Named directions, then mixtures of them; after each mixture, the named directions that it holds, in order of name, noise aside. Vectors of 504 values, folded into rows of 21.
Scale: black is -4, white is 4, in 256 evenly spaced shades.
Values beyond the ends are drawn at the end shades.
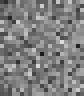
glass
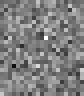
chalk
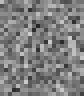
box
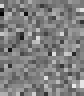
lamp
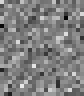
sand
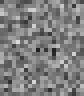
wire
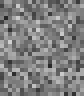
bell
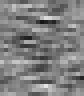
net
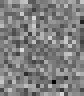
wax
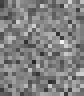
bell, glass, wax.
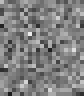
box, lamp, sand.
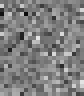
lamp.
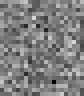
box, chalk, wax.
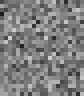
chalk, lamp.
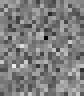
chalk.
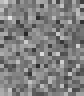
glass.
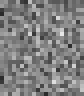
bell, lamp, wax.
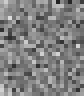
glass.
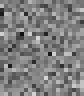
lamp.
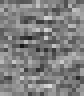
chalk, net, wire.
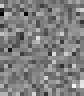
lamp.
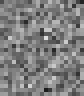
chalk, wire.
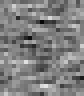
net.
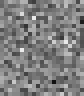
wax.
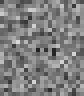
wire.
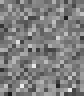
sand, wire.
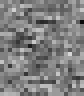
lamp, net, wax.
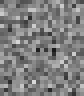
wire.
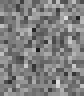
box, sand, wire.
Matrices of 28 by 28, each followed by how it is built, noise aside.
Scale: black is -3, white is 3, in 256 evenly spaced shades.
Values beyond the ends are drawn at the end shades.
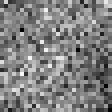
smooth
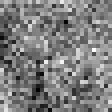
smooth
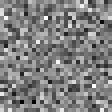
noise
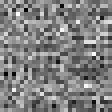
blocks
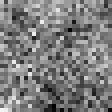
smooth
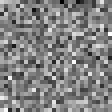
noise
